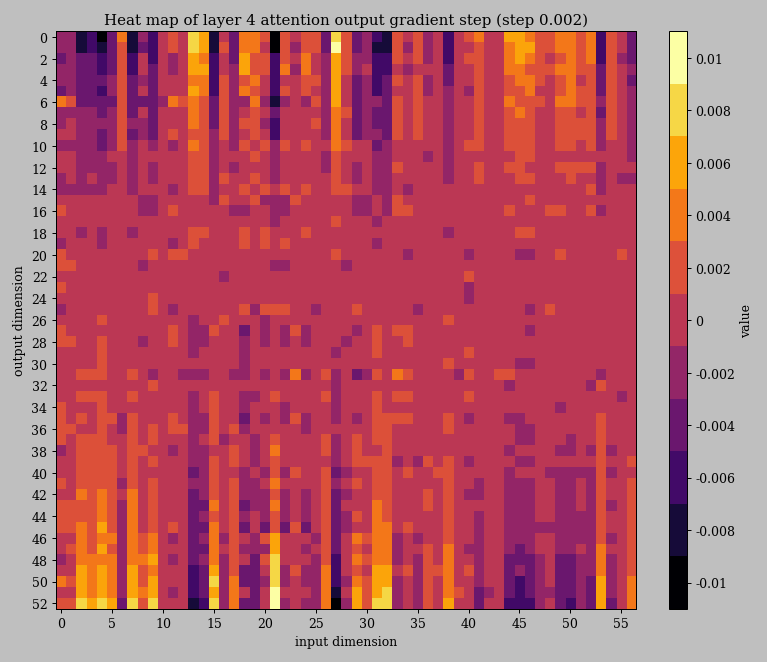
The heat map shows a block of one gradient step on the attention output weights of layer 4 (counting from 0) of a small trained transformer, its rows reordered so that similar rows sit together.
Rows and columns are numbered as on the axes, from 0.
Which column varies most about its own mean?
21
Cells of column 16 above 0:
10
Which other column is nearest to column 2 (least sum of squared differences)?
7
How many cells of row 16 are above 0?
8
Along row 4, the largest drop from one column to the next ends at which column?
15
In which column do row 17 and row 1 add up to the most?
27
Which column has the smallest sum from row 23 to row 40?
13
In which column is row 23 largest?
0
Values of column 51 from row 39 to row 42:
0 -0.002 0 0
